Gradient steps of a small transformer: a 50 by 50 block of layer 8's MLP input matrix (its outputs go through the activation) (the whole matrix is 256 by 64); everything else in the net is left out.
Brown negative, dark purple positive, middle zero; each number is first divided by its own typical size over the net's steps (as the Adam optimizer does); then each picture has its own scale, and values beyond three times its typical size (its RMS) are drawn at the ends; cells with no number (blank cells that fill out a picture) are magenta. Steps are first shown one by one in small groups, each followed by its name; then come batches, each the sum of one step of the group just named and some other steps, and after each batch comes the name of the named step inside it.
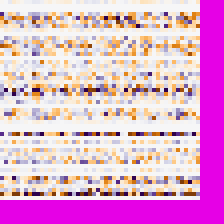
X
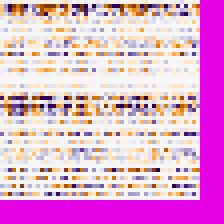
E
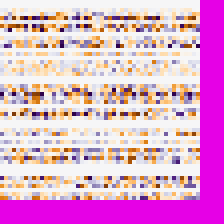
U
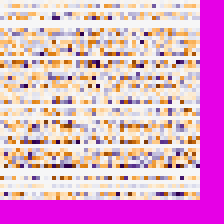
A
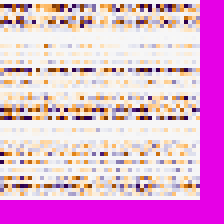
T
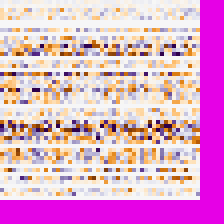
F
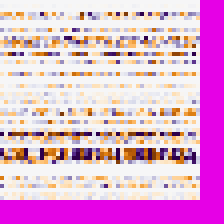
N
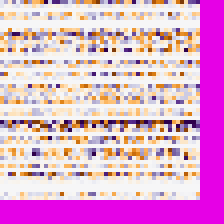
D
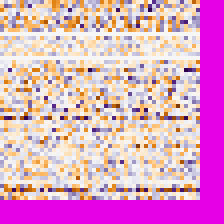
T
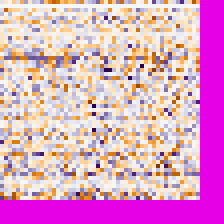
X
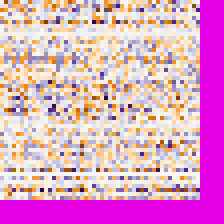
E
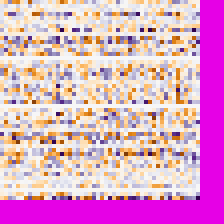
N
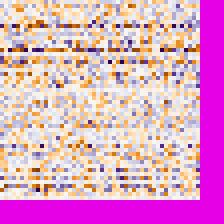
D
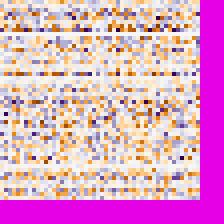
U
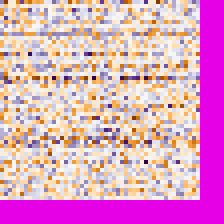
A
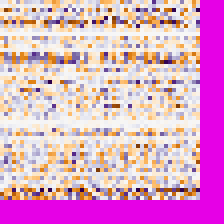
X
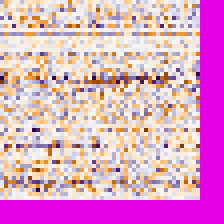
A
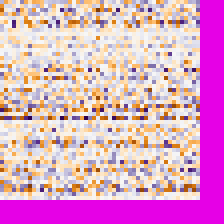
T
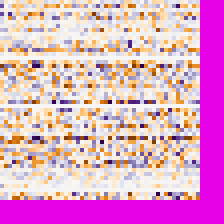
A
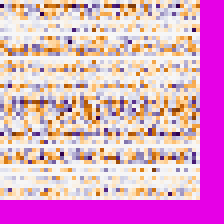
N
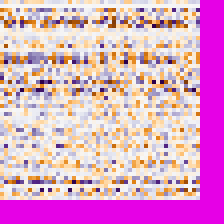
X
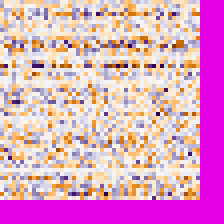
X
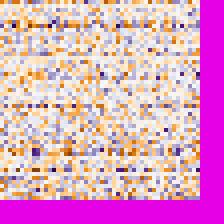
A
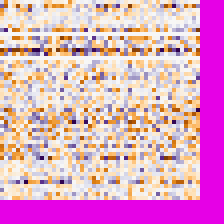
F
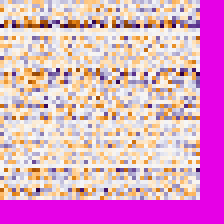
X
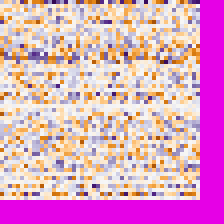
D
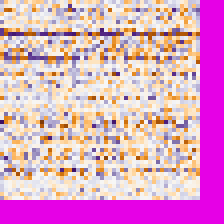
D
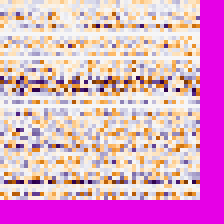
X
